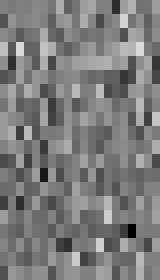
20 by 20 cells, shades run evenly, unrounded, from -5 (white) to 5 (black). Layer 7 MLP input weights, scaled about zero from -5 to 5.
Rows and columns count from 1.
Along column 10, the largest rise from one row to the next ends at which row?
8
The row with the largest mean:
17
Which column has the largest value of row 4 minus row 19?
10
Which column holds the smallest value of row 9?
20
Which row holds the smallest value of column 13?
18
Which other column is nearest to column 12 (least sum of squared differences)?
11
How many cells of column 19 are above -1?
19
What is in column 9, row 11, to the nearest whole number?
-2
